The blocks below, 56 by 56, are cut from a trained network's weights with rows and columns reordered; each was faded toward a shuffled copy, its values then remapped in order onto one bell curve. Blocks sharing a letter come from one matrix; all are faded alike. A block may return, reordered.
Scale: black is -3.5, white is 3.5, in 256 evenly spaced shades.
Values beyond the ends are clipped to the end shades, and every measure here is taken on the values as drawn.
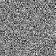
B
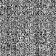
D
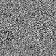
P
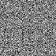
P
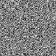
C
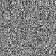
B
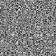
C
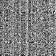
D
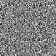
C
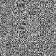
P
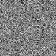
P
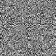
C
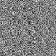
B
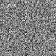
P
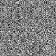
B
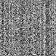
D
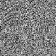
B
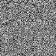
C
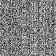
D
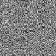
B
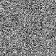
P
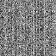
D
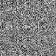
P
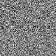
C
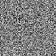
B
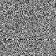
C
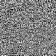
P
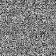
P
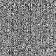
D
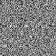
B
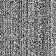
D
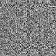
P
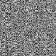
B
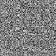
B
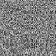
B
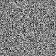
P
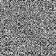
C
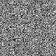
P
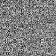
P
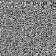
C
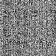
D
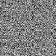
B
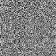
P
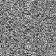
B
